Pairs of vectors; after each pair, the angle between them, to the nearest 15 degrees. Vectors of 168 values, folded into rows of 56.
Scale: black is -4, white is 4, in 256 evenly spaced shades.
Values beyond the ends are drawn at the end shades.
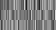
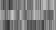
105 degrees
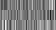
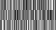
45 degrees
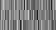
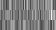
120 degrees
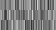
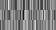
90 degrees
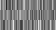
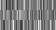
15 degrees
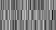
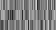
90 degrees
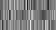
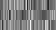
15 degrees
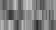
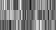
135 degrees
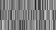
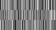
75 degrees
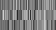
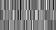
60 degrees
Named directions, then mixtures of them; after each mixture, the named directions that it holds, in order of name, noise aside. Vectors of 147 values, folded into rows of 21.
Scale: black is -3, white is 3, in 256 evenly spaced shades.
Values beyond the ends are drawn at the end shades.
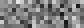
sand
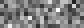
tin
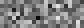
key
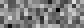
tin.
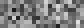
key, tin.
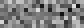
sand, tin.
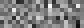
key, sand.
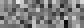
sand.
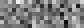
sand.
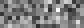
key, tin.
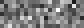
tin.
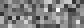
key, tin.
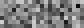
sand.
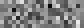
key, sand.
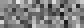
sand.
